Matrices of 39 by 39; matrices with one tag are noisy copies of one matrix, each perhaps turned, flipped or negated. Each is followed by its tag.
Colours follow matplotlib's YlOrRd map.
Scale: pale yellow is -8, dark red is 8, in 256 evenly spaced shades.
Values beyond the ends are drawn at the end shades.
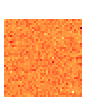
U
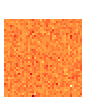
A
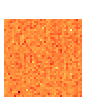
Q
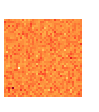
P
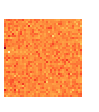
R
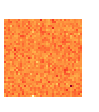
A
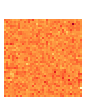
U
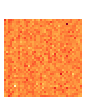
Q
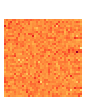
R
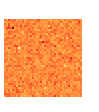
P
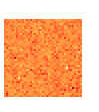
P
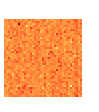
Q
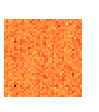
Q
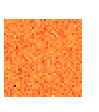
A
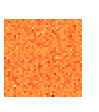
A
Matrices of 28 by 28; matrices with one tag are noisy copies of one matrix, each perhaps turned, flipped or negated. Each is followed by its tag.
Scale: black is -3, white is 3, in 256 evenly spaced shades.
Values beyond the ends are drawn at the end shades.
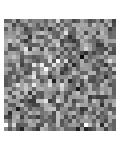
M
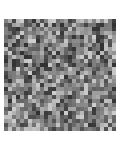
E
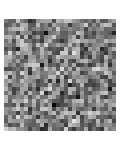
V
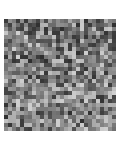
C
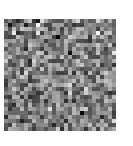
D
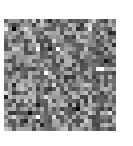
V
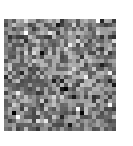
M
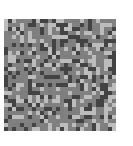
D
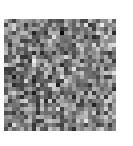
E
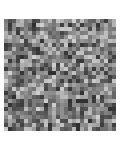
V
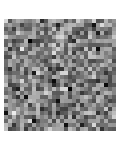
D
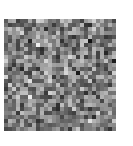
M
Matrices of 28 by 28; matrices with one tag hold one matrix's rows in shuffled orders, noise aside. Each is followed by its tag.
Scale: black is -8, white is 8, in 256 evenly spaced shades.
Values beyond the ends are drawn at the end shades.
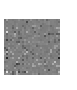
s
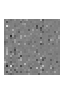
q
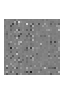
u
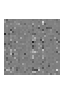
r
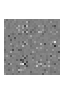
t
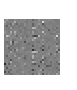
r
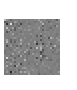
q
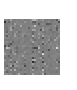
r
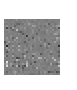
s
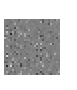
q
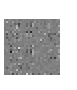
u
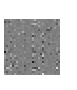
r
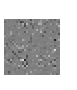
t
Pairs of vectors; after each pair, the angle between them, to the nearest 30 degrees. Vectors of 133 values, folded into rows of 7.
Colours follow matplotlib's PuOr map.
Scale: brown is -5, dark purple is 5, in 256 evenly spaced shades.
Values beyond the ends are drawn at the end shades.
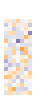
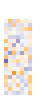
60 degrees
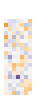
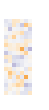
120 degrees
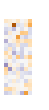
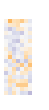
90 degrees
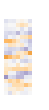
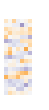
150 degrees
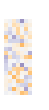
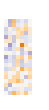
60 degrees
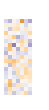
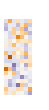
120 degrees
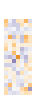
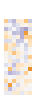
60 degrees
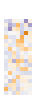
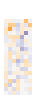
150 degrees
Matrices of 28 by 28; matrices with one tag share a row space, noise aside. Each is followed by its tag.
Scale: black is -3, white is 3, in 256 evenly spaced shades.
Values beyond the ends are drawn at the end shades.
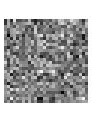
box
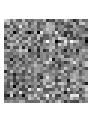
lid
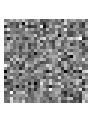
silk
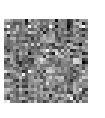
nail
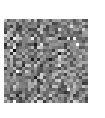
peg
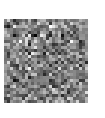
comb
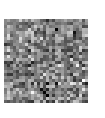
nail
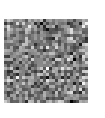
nail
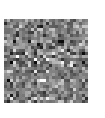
box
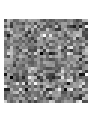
silk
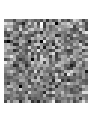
nail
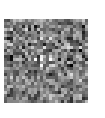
silk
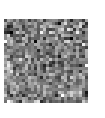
silk
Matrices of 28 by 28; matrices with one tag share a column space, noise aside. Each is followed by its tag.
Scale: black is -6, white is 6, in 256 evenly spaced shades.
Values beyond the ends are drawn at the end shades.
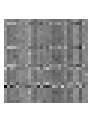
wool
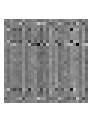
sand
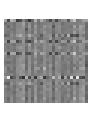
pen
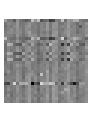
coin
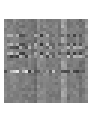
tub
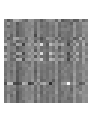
coin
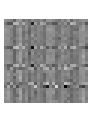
wool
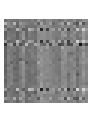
sand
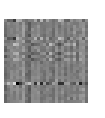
coin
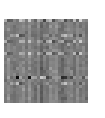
pen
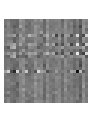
tub
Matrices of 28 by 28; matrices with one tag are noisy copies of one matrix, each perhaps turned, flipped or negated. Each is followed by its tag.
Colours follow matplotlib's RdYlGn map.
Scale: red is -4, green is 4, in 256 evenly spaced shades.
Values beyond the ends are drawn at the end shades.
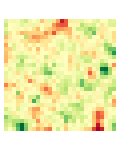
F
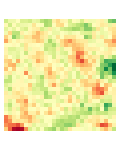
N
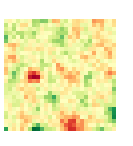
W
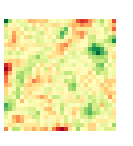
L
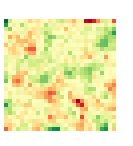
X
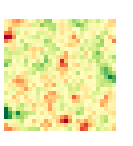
F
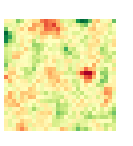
W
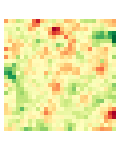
F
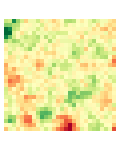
N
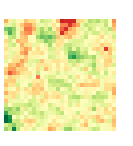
N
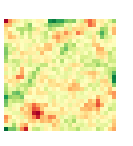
L
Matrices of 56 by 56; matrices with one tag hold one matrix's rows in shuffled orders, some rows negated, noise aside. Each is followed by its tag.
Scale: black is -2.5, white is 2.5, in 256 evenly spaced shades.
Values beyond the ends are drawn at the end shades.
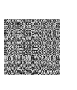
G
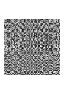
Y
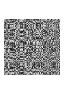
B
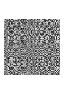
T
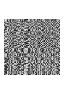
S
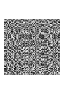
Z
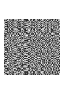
S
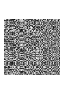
B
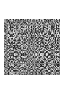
T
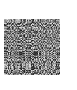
G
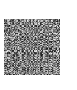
Y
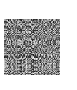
G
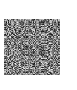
Z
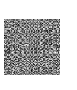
Y
